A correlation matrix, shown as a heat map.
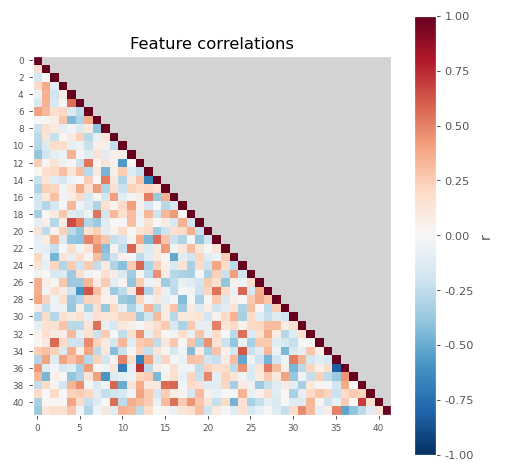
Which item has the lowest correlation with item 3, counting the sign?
24
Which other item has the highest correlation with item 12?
36
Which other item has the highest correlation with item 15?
38
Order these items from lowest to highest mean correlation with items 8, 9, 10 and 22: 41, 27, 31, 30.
27, 31, 41, 30
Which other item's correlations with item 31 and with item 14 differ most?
13
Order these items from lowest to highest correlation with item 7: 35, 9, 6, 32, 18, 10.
32, 9, 10, 35, 6, 18
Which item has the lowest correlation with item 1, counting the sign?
37
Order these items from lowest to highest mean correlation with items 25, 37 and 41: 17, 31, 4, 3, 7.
4, 17, 3, 7, 31
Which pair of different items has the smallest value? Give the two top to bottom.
35, 36
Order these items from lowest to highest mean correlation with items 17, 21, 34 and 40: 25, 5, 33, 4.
25, 5, 33, 4
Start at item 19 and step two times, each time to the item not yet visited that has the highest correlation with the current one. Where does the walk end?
5
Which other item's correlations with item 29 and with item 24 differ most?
34
